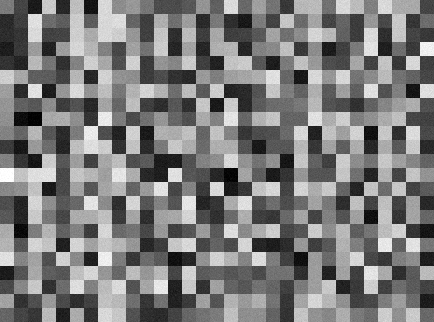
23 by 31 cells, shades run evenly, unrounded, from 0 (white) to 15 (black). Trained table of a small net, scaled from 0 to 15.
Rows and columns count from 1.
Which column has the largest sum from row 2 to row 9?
2
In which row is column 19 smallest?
19
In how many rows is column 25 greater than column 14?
13
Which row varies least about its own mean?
8
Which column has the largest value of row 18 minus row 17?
20
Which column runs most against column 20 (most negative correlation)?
30
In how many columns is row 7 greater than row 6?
16
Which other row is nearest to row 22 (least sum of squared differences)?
17
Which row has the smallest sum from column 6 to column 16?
7
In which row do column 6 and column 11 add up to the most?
22
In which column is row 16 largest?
27
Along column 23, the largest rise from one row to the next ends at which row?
10
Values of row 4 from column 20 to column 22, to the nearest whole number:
7 4 12
